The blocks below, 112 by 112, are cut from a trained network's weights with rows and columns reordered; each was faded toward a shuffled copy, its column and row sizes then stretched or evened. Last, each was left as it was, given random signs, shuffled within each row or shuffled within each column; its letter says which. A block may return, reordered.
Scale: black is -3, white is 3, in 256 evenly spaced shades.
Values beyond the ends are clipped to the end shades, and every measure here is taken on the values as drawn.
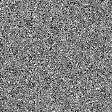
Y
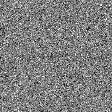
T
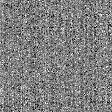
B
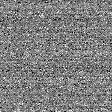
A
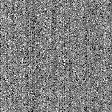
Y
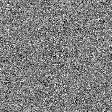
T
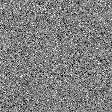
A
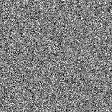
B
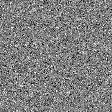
A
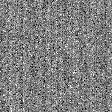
Y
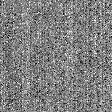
B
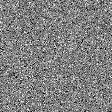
T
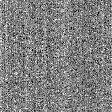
Y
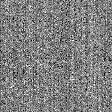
B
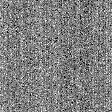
Y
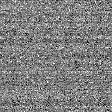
B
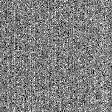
Y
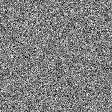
A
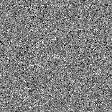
T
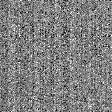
B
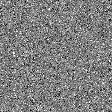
Y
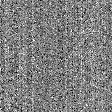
Y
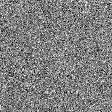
A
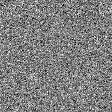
A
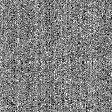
B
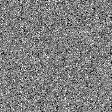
T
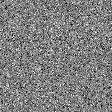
A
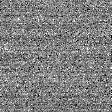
B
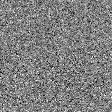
A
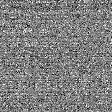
B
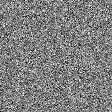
Y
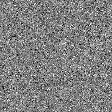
T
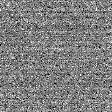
B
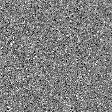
Y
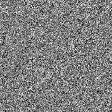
T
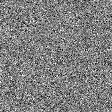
A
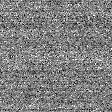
A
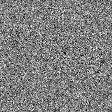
A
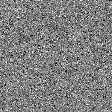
A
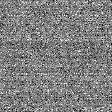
B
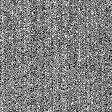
Y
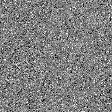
Y
